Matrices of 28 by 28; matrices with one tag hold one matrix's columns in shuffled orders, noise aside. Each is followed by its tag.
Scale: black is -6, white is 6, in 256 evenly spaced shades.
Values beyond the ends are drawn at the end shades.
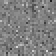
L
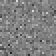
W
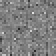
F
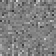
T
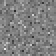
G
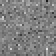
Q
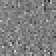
L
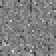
L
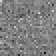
W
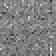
Q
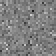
G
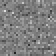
W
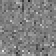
L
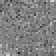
T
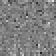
T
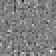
L
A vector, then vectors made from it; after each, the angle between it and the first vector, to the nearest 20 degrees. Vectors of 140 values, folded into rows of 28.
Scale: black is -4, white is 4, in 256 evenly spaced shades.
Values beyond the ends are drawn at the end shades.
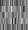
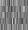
160 degrees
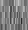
120 degrees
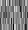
100 degrees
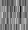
100 degrees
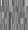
80 degrees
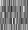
160 degrees
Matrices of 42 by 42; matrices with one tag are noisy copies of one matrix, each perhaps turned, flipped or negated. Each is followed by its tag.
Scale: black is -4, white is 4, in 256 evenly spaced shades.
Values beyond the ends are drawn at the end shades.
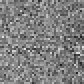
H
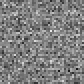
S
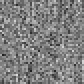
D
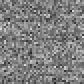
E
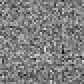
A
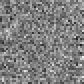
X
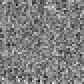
X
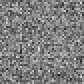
A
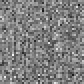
S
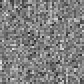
D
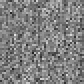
E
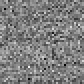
E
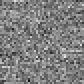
D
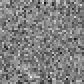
X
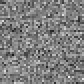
D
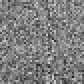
H
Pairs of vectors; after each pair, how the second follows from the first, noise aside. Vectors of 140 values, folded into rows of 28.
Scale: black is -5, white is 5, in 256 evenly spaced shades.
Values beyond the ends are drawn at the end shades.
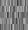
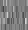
wrapped around, negated, partly zeroed.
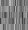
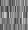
negated.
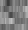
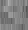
negated, shrunk.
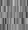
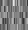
copied.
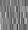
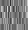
reversed.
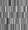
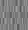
reversed, shrunk.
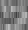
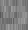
shrunk.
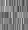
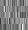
reversed.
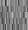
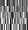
negated, scaled up.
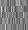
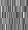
copied.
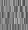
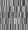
copied.
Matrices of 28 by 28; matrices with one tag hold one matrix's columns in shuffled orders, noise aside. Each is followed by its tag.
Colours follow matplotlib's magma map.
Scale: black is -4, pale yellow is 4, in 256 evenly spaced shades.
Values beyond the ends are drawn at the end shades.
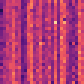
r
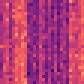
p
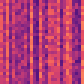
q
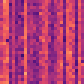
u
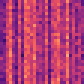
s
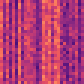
r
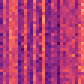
s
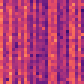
s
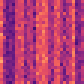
u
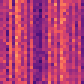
r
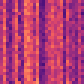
u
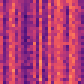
r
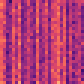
r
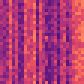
u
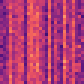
p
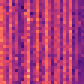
u
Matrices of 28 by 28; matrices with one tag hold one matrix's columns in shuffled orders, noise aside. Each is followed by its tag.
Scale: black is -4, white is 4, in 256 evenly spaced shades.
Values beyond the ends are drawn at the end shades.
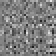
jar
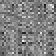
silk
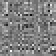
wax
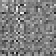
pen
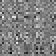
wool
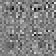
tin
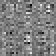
silk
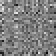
pen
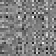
wool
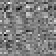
tin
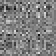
tin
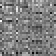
pen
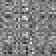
wool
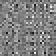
silk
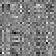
silk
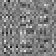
jar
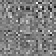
tin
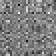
pen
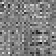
silk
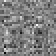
jar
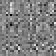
wax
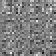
pen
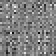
silk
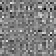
tin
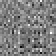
jar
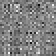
silk
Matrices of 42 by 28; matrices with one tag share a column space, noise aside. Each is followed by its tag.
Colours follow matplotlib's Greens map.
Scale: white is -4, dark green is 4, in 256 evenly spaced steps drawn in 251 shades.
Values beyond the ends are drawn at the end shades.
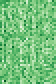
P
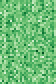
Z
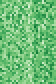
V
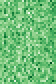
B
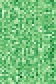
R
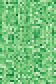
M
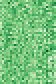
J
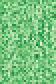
V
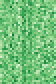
P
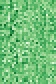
Z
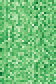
M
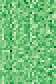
V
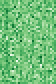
P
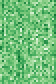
J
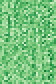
J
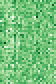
P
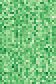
M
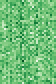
J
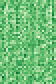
R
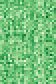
P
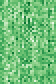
P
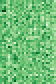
Z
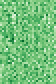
M
